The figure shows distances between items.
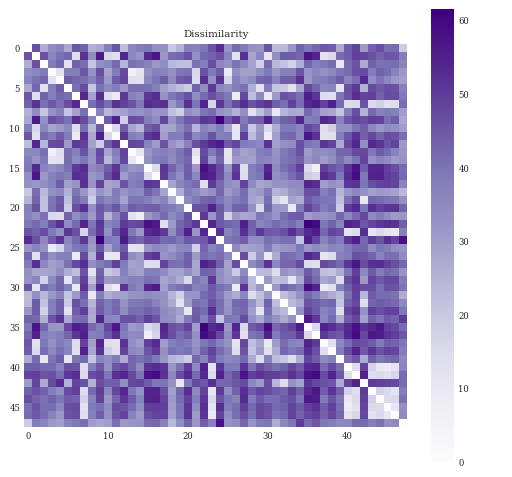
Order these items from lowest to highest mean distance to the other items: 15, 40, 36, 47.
47, 40, 15, 36
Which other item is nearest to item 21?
14
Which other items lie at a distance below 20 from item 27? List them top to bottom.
15, 16, 35, 36
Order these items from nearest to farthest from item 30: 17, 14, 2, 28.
28, 17, 14, 2
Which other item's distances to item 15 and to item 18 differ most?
36
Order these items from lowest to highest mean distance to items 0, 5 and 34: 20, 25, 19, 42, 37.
19, 42, 20, 25, 37
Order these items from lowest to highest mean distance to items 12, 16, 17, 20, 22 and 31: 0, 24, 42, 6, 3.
0, 42, 3, 6, 24
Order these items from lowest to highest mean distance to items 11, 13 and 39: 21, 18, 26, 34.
26, 21, 18, 34
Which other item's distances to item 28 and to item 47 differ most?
24
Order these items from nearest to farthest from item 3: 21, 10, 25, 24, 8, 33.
25, 21, 10, 8, 33, 24
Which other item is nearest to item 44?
40
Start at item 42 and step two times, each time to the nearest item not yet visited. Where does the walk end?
32
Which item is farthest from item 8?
41
